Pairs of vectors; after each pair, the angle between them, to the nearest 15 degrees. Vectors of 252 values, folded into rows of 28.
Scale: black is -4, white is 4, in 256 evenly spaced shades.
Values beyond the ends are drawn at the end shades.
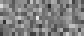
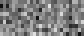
150 degrees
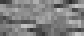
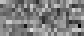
135 degrees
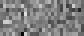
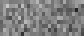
60 degrees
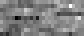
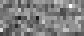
45 degrees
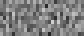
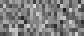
90 degrees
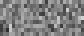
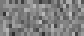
120 degrees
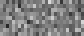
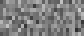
150 degrees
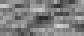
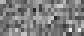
120 degrees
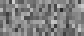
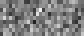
105 degrees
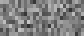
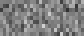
90 degrees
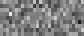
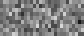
30 degrees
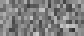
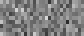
75 degrees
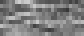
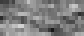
60 degrees
